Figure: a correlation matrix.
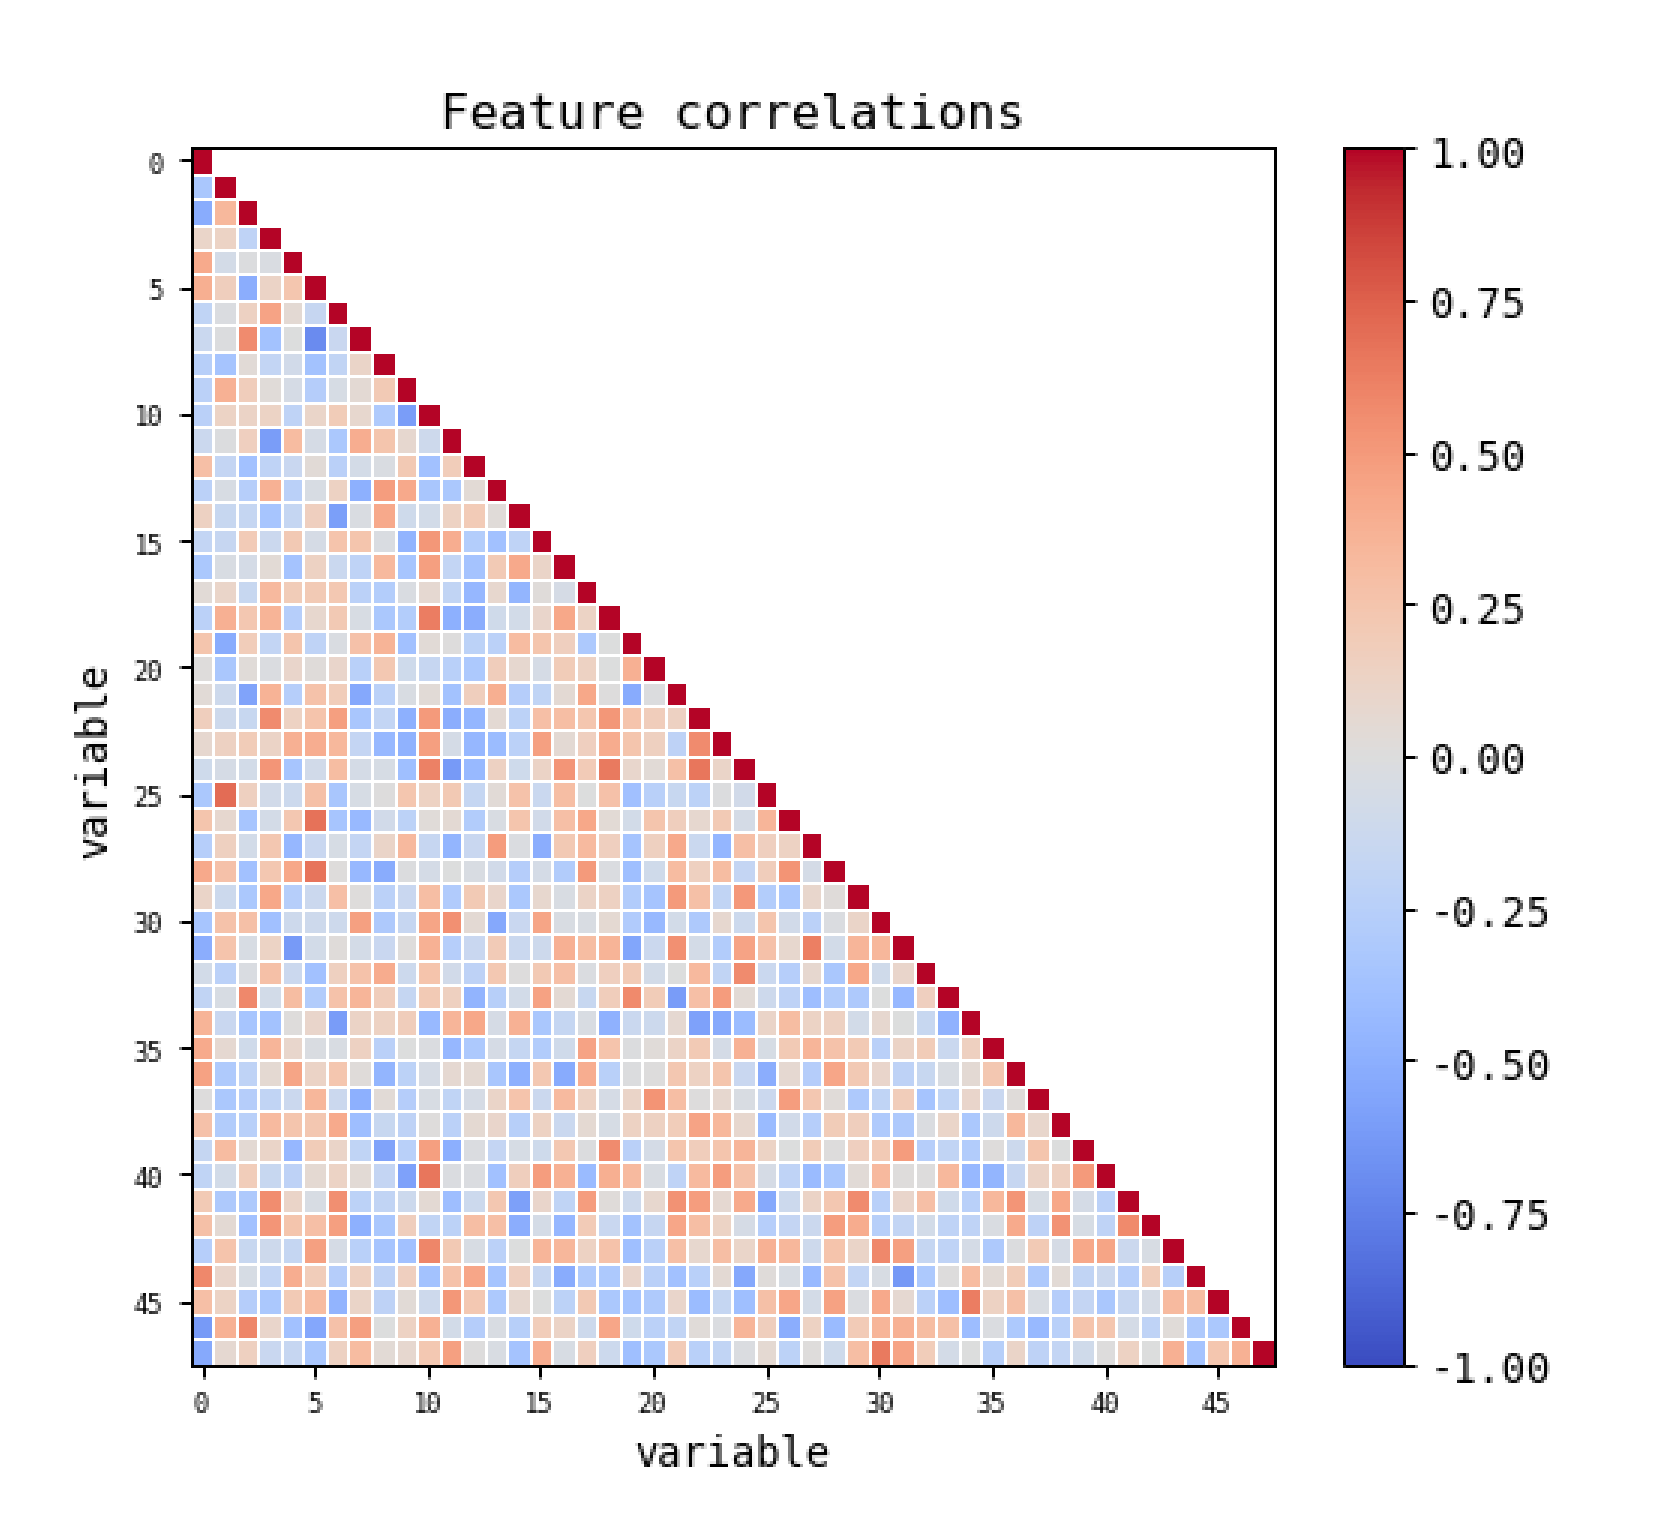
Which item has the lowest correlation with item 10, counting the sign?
9
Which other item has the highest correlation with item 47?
30
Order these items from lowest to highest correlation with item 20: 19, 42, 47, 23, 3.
47, 42, 3, 23, 19
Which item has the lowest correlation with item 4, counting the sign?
31
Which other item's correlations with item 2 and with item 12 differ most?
33
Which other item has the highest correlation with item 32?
24
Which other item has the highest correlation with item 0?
44
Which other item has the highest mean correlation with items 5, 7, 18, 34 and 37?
26
